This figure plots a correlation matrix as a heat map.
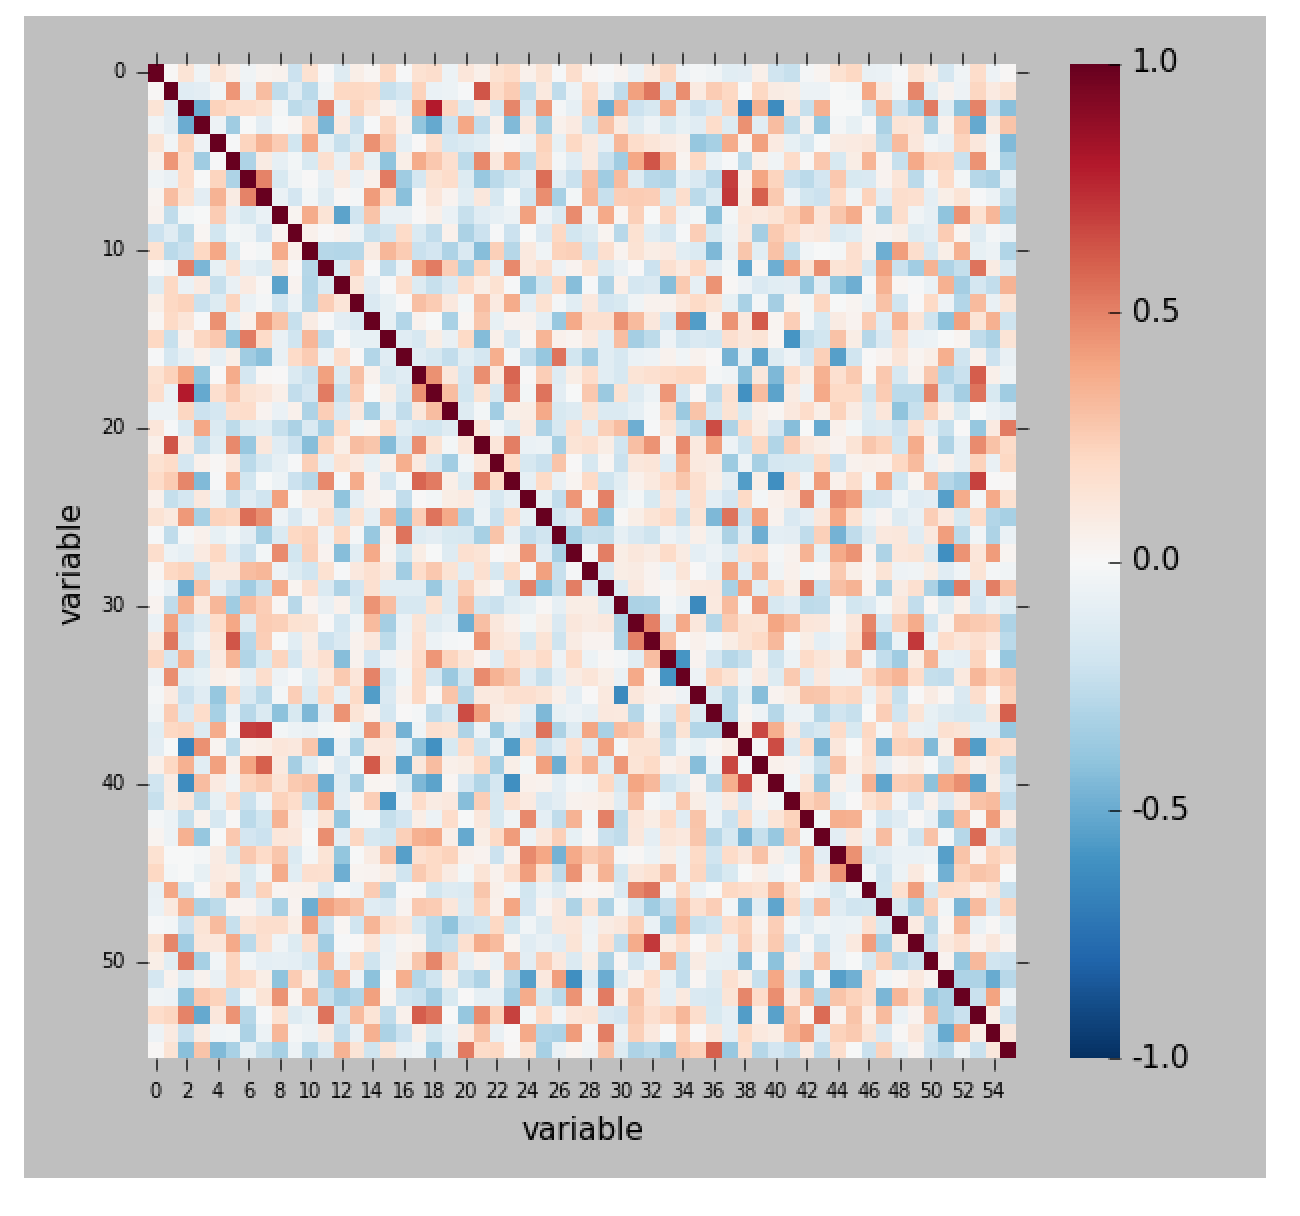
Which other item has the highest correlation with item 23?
53
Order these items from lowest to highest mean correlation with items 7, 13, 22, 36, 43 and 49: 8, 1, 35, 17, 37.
8, 37, 35, 17, 1
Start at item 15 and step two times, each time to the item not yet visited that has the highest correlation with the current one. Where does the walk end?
37
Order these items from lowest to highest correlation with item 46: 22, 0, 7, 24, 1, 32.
24, 0, 22, 7, 1, 32
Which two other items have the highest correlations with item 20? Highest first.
36, 55
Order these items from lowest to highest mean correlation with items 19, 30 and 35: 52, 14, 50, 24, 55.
14, 52, 55, 24, 50
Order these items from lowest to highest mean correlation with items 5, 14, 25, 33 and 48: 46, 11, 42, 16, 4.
16, 42, 11, 46, 4
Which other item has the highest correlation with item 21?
1
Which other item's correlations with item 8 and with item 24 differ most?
55
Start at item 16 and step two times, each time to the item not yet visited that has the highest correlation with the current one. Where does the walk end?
51
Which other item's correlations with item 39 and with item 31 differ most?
30
